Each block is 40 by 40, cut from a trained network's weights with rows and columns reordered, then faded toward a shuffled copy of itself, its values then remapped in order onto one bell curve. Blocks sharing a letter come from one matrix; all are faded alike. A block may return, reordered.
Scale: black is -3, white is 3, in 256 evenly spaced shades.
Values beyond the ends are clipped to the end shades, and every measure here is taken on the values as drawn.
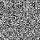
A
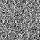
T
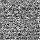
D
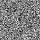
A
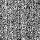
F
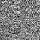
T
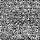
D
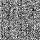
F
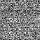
D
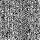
F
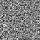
T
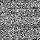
D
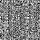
F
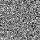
T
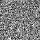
A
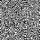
T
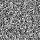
A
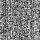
F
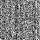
F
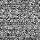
D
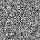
T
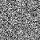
T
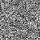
T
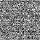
D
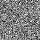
A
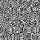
T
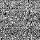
D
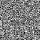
A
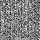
F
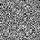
T
